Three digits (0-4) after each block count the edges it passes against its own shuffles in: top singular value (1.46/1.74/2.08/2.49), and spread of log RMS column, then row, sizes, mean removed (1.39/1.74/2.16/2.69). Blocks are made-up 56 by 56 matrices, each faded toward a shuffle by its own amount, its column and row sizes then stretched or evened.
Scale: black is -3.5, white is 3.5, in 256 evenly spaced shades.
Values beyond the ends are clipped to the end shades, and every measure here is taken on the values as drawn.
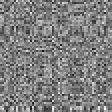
4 2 2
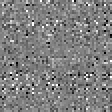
2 3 3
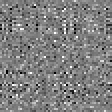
3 1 3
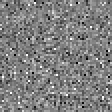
0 1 1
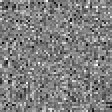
2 0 0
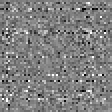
0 2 4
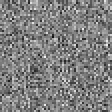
2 0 0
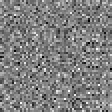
3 1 0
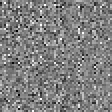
1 3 1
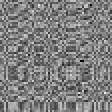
4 0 0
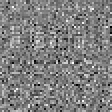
3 1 2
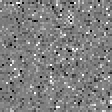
0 1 0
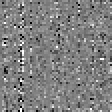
1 4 0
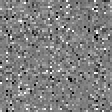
1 2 0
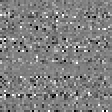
0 1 4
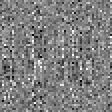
3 3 1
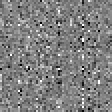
1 4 1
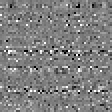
3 1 4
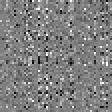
3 4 2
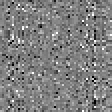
3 3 0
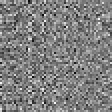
3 3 0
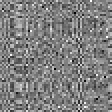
4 3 0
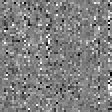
0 4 1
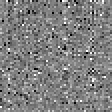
2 1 1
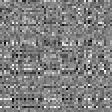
4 2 4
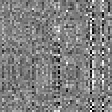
4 4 0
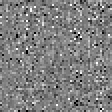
1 3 0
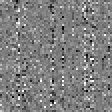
0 4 0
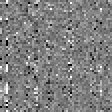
2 3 0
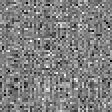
3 0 1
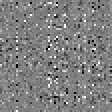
0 3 2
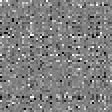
3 2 3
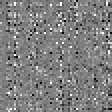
2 4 2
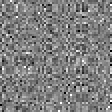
4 2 0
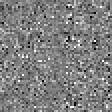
0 2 1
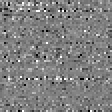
0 0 4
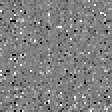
0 2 1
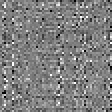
3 4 0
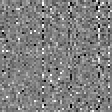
3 3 0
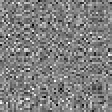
3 1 1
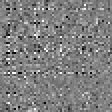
3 2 3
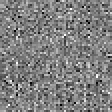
2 1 1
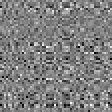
4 0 4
